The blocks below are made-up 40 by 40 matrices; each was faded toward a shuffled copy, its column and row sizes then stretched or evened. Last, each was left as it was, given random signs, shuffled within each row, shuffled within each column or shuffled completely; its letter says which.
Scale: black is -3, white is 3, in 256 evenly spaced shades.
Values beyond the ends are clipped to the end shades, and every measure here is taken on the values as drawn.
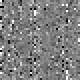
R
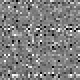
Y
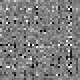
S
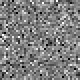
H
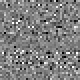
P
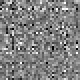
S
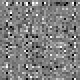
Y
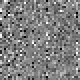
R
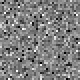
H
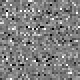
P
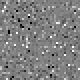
H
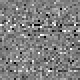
P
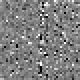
R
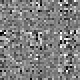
S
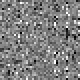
R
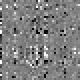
Y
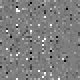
R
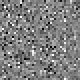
R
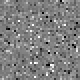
H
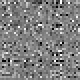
S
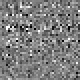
S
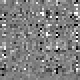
Y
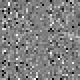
R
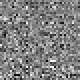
S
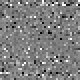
P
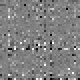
S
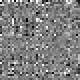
Y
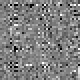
Y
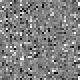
R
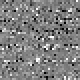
P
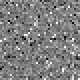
H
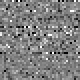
P
